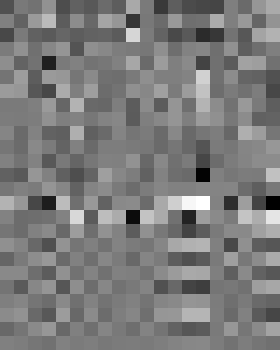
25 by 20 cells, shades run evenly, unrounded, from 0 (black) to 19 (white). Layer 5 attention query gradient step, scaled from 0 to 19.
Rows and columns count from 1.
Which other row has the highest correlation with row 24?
19
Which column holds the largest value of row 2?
4
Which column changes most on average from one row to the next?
15
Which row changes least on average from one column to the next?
25
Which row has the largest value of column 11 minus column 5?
16
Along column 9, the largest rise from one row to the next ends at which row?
2
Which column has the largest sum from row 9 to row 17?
18
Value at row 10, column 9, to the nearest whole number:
10
